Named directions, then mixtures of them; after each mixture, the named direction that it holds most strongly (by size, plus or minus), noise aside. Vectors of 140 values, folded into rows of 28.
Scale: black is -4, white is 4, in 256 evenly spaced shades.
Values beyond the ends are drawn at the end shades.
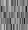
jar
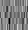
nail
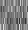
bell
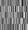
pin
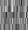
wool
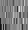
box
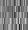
bell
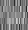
bell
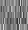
bell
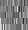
box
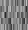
jar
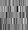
box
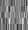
nail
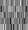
jar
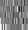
box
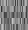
jar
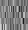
box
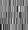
box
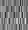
bell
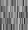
jar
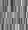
wool
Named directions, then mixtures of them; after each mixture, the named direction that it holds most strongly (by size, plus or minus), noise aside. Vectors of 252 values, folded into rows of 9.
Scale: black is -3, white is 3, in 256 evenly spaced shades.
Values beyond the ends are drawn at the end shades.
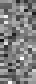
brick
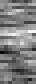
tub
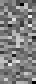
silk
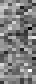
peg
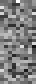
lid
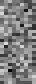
brick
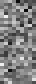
brick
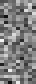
brick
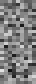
lid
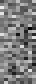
lid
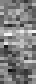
tub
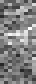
peg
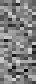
lid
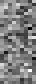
peg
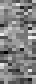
peg
